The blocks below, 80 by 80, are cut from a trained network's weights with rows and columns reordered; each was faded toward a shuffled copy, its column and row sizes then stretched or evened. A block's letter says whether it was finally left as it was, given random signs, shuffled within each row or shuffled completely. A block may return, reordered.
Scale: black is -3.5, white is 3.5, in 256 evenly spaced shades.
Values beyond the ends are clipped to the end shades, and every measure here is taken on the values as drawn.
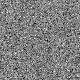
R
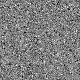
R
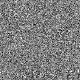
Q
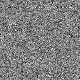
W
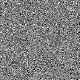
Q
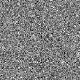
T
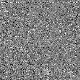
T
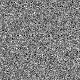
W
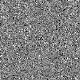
Q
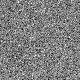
R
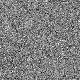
R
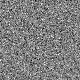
R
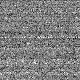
W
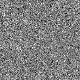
Q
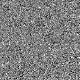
Q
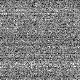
T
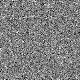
W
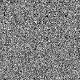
Q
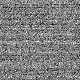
W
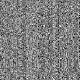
T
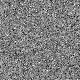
R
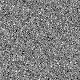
R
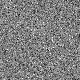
R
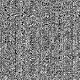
T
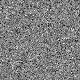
R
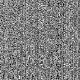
T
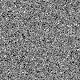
R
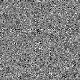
T
